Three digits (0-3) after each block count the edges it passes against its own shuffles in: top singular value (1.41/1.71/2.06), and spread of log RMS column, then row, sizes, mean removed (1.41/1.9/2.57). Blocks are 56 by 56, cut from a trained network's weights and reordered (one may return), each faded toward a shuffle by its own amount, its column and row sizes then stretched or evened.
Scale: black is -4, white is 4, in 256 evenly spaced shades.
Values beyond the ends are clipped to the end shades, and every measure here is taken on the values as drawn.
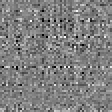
1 1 3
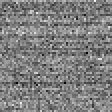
2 0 0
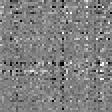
2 2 3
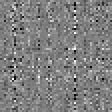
1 3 2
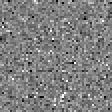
0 0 1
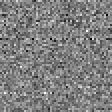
1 0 2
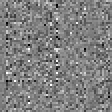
2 3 1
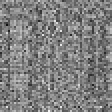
2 1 1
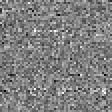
0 1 2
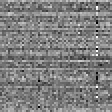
3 2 0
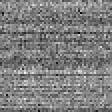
3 2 1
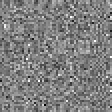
2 0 0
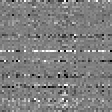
2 2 3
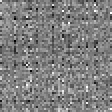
1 3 0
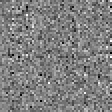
0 2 0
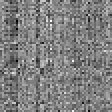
3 2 2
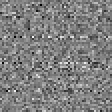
2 0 2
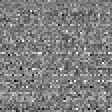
0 0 3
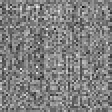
2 0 1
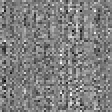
2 3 0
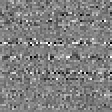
2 0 3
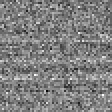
1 0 1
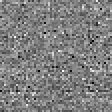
0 1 1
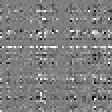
2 3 3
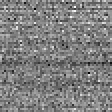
2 1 1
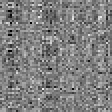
3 2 2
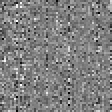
0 3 0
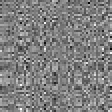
3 3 0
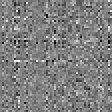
2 3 1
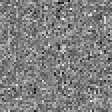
0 2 0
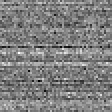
3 0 2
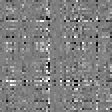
3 3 3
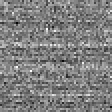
2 1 1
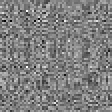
3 2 1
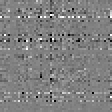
1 2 3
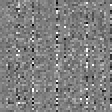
2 3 1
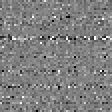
1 1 3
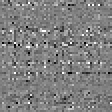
0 2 3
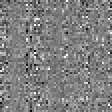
0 3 1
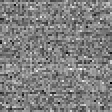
1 0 0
